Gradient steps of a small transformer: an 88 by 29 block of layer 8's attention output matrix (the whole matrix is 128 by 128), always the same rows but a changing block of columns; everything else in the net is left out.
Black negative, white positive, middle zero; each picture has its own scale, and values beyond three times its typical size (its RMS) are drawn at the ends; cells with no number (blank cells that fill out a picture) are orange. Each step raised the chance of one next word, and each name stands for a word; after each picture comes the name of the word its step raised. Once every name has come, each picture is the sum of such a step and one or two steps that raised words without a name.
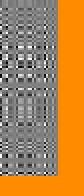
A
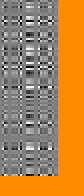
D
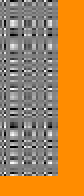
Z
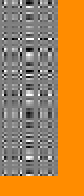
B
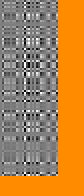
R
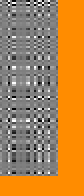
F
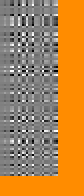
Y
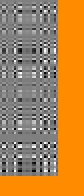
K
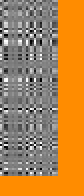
Z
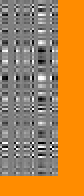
K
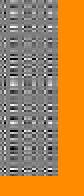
A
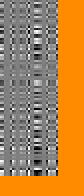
F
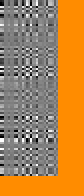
Y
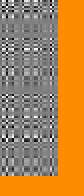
F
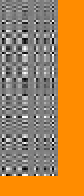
D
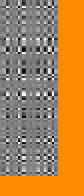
B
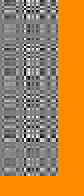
F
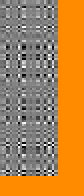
A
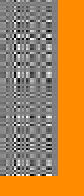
D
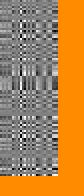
D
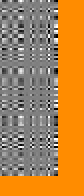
Z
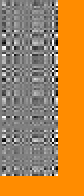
Y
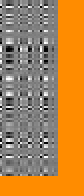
K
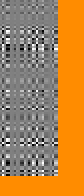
K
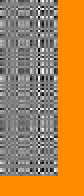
Z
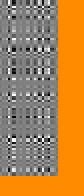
B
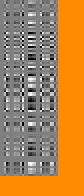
A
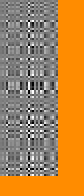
D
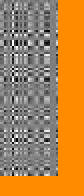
Y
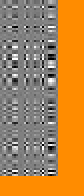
A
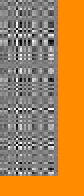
Z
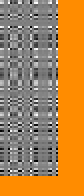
R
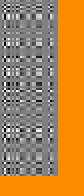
R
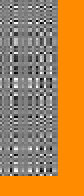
D
